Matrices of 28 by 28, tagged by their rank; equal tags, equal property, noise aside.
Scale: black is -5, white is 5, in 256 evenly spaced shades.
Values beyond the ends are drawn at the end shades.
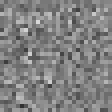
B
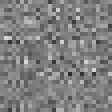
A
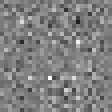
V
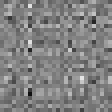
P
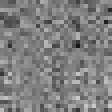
A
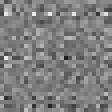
V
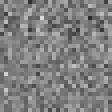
B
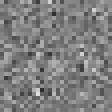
V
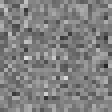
B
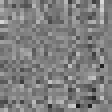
V
